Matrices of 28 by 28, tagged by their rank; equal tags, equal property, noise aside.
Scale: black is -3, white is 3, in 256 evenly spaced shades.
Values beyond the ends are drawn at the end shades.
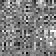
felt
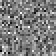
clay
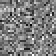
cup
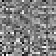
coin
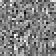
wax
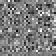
felt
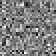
coin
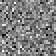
clay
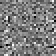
coin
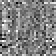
coin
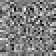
cup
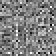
cup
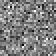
clay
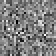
coin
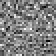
clay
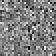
clay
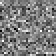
wax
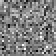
cup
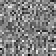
wax
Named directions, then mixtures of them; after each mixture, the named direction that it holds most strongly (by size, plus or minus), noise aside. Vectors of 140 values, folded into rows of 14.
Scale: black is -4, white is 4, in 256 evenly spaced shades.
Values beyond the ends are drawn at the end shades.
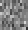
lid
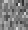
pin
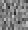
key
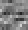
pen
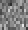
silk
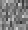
pin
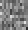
lid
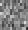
lid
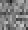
silk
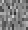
key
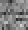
pen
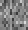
lid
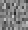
key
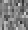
pin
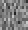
key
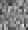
silk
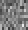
silk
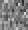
pin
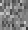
lid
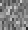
lid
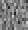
key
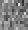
pin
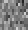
pin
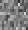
pin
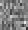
lid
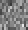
silk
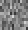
lid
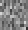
lid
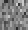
pin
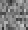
silk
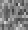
pin
